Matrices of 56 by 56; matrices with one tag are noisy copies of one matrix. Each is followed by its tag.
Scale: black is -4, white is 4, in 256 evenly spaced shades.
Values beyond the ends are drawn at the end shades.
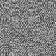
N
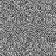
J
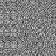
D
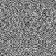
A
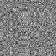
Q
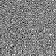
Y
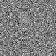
Q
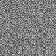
Y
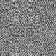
N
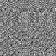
Q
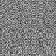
Y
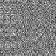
D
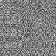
D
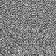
Y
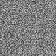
Y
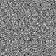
A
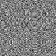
A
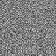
Y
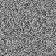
A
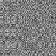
D
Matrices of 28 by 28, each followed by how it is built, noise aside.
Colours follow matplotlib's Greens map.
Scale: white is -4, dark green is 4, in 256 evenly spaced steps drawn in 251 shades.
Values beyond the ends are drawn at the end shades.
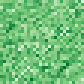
Hankel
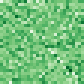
diagonal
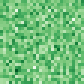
blocks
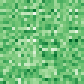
low rank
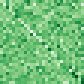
diagonal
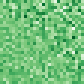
upper triangular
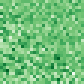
lower triangular
